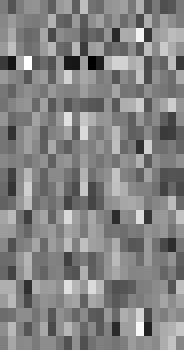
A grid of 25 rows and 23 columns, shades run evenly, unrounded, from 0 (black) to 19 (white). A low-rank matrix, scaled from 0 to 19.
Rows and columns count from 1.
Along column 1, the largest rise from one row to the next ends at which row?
6
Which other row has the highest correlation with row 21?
17
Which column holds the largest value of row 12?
18
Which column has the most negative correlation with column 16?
13
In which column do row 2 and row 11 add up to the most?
19
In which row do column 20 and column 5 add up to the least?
5
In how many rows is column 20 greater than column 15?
13
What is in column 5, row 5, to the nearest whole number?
6
